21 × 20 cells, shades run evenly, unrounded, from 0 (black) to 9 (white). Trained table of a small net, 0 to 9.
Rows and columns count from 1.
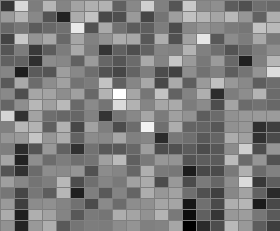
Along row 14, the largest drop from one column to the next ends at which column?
19
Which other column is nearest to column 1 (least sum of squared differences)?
17
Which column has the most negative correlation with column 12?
16
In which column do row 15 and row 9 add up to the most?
9
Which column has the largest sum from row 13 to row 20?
18
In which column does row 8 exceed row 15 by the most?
2
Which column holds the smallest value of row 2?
5
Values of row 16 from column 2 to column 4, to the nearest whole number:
2 4 5
